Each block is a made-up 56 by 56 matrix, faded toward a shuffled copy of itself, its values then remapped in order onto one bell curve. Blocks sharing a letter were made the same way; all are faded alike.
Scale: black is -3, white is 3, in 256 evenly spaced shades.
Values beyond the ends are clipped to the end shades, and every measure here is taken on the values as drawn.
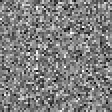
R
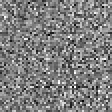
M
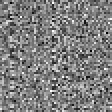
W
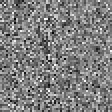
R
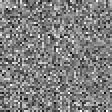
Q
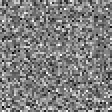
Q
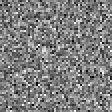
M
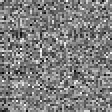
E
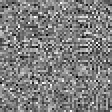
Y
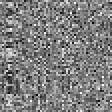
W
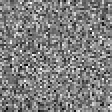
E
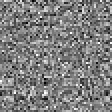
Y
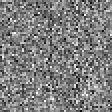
R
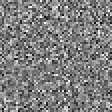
Q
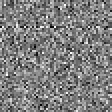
Q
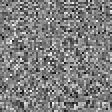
Y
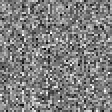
M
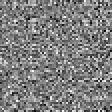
Y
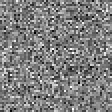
M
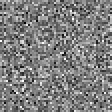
W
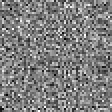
Y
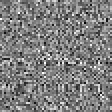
Y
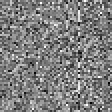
R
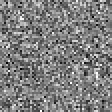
E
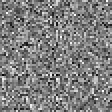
M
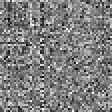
W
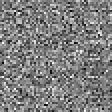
Y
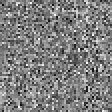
R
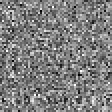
M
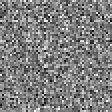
M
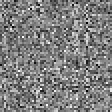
E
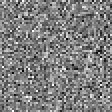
Q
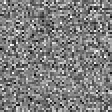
E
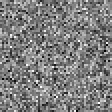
R
